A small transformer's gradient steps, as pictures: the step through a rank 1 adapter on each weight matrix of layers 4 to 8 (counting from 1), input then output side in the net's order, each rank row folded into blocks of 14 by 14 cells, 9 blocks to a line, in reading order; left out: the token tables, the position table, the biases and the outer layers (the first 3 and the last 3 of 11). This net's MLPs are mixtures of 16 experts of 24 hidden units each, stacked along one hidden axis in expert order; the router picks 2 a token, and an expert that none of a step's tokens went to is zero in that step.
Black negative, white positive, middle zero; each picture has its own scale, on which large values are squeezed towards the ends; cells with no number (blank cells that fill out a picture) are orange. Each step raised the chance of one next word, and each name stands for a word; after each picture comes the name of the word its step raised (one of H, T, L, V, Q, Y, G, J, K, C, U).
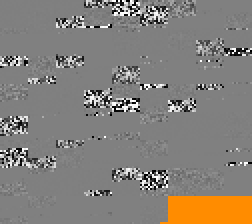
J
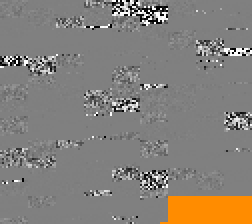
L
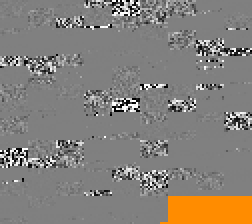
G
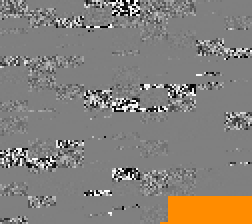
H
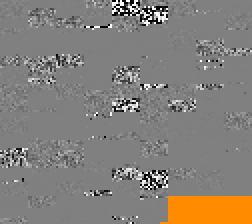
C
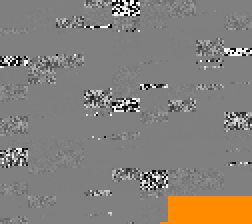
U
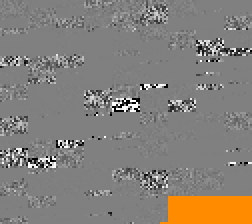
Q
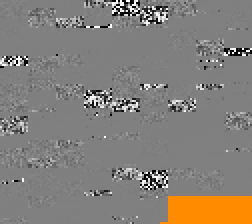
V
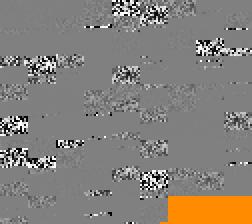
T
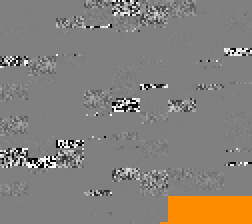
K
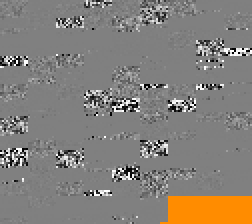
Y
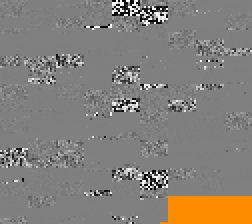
C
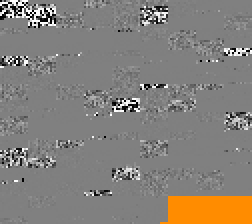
K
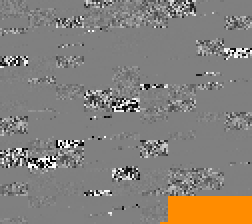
Y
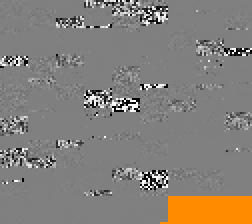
J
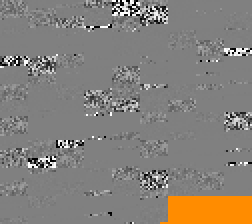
L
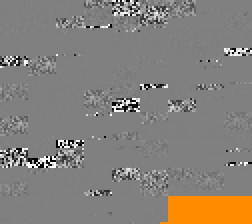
K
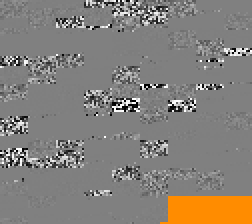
Y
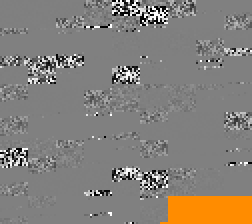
C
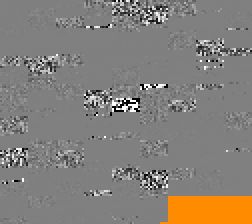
Q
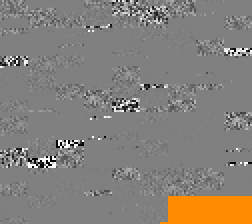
K
